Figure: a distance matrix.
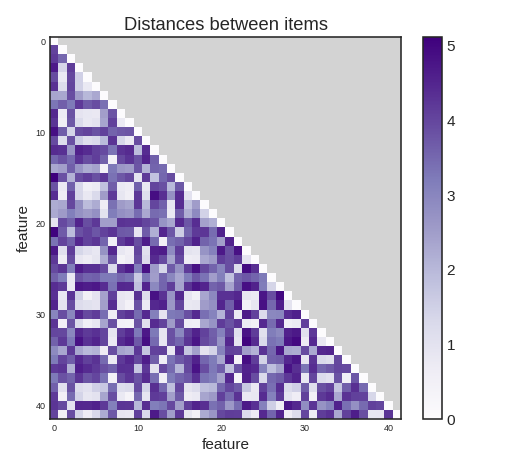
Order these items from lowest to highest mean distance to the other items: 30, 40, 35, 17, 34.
17, 34, 30, 35, 40
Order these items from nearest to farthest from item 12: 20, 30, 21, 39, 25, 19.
21, 25, 30, 19, 20, 39
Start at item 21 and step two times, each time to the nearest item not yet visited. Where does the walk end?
15
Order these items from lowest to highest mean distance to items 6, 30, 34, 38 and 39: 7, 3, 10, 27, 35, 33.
3, 7, 35, 33, 10, 27
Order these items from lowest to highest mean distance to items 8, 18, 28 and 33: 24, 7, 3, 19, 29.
24, 29, 3, 19, 7
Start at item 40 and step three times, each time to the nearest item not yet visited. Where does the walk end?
26
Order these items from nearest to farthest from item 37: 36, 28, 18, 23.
18, 36, 28, 23
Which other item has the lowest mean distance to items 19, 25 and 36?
12
